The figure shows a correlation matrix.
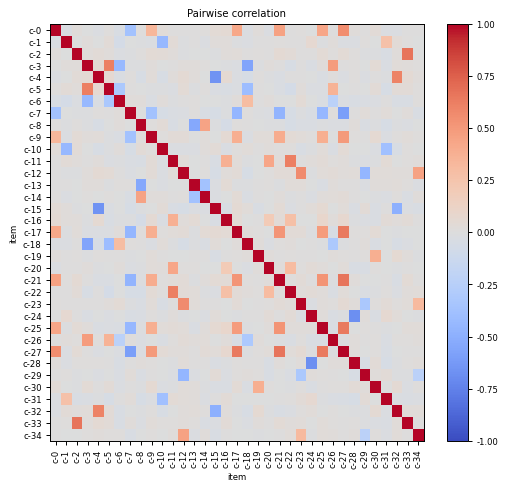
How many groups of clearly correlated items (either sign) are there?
10
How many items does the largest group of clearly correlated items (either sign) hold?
7
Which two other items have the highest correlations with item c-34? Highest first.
c-12, c-23
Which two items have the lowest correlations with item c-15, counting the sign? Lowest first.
c-4, c-32
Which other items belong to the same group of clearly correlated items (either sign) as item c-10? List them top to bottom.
c-1, c-31
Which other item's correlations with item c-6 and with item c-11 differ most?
c-22
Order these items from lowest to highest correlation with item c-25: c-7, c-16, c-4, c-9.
c-7, c-4, c-16, c-9
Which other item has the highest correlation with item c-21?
c-27
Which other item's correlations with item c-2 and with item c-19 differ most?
c-33
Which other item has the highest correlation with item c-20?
c-11
